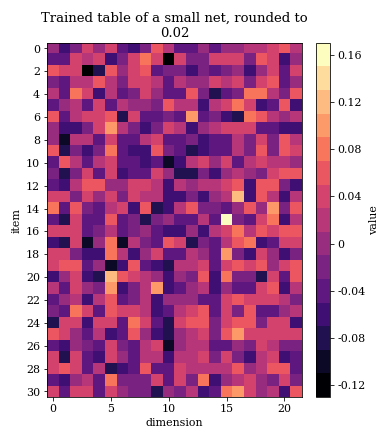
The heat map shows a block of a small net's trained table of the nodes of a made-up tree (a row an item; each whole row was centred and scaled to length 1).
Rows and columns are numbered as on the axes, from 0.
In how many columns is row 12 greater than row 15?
13
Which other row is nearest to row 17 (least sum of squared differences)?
22
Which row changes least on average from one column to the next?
16
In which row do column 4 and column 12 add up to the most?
6
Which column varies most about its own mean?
5
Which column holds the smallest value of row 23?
9
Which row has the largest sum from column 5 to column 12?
20
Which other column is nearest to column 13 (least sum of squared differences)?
11
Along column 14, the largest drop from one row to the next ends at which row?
4
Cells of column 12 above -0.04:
24
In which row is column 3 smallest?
2
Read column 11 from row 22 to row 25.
0 0.02 0.04 0
